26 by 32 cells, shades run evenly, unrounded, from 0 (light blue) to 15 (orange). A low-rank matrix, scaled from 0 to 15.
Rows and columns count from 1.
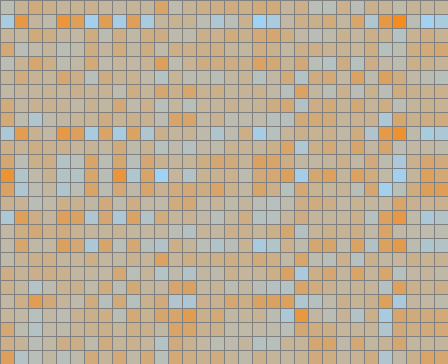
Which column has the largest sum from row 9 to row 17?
24
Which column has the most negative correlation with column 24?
12
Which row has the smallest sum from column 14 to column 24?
2
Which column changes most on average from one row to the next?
29
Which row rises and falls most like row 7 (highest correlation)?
23
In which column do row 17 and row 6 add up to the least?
22
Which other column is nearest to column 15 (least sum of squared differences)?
25
